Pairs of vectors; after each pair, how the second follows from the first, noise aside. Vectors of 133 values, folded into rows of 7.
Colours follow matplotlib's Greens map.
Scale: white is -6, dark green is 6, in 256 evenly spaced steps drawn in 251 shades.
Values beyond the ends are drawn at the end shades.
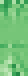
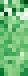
wrapped around, negated, scaled up.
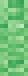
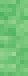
wrapped around, shrunk.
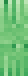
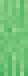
reversed, negated, shrunk.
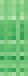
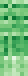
reversed, scaled up.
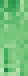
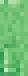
negated, partly zeroed.
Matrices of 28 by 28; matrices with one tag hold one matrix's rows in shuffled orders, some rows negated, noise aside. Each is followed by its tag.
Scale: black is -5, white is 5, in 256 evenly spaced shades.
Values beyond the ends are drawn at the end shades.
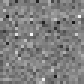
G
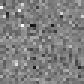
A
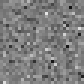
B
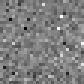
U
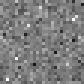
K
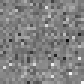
B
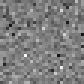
U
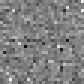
U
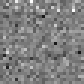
G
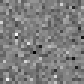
K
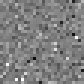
K
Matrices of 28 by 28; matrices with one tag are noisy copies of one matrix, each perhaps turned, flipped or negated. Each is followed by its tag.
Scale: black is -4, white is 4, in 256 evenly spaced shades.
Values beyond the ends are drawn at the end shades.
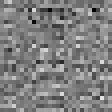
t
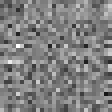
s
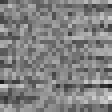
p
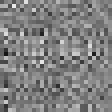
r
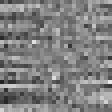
p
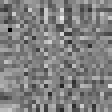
s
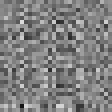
r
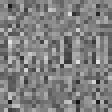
t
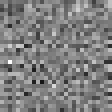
s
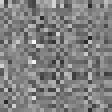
r
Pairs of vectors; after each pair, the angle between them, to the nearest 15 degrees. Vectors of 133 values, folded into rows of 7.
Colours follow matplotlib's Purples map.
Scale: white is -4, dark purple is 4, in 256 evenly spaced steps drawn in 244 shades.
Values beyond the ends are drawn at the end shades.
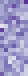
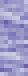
105 degrees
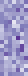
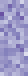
75 degrees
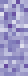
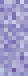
60 degrees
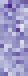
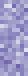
135 degrees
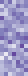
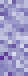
165 degrees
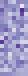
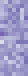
120 degrees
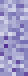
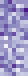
150 degrees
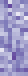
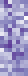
30 degrees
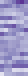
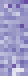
60 degrees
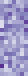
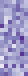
120 degrees
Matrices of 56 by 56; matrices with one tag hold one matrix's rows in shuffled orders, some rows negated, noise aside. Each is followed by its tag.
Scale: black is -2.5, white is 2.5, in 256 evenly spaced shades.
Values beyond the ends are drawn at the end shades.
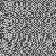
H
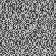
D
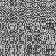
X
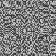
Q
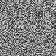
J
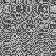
Q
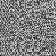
X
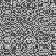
Q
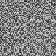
J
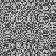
Q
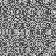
J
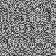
J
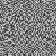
H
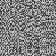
X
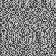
D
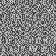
D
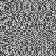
H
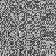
X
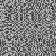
H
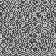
D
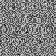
D
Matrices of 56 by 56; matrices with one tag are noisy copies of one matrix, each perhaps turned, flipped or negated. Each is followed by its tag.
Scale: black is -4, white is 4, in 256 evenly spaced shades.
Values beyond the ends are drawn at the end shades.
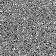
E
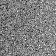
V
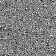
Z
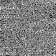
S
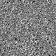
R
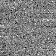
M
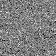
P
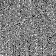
M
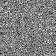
E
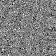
Z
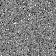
Z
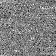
S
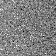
V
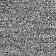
M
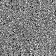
P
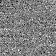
M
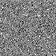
R
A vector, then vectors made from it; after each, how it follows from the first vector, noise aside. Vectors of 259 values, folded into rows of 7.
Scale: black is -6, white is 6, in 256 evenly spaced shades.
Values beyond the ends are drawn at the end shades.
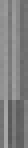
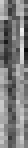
wrapped around, scaled up.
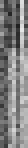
reversed, scaled up.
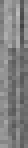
reversed, negated.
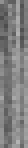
wrapped around.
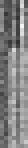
reversed, scaled up.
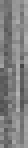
wrapped around.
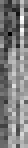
reversed, scaled up.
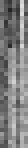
reversed, scaled up.
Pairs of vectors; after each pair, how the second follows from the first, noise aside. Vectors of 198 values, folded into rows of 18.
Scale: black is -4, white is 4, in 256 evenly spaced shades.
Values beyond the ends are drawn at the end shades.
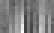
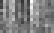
reversed.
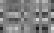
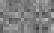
shrunk.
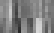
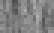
reversed, negated, shrunk.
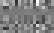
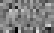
reversed, negated.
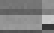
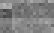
reversed, negated, shrunk.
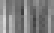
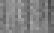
reversed, negated, shrunk.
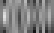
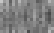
reversed, negated, shrunk.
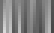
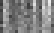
reversed.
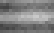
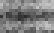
reversed, negated.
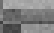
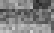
reversed.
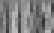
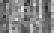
wrapped around, negated.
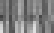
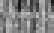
reversed, negated.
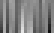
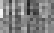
wrapped around, negated.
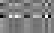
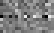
sign-scrambled.
